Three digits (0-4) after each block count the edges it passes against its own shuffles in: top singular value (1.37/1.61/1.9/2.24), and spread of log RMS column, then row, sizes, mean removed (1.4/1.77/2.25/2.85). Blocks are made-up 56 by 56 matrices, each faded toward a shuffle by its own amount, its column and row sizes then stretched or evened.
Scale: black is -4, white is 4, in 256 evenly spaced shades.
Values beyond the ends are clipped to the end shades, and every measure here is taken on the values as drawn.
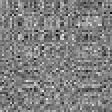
4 1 2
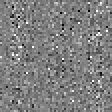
1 3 0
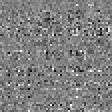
1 2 4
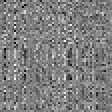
4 4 1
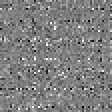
0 2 3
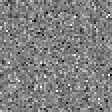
2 0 0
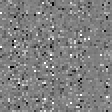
0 3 1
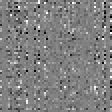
2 4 2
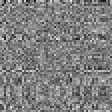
4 1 3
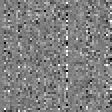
1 4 0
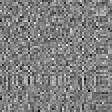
4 2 1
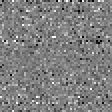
1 0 3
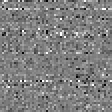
2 1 3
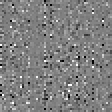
0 3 2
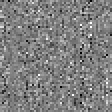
0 3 0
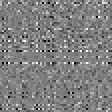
4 1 4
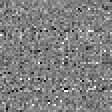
2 0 2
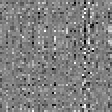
3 4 2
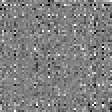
1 4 3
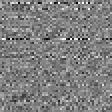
4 0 4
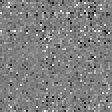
1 2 2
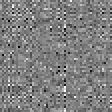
4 3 2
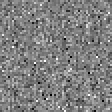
1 0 0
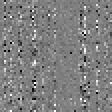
0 4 0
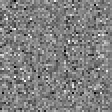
1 2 1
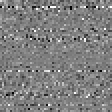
1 0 4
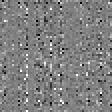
1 4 2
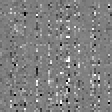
0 4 1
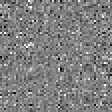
3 2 2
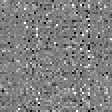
3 2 0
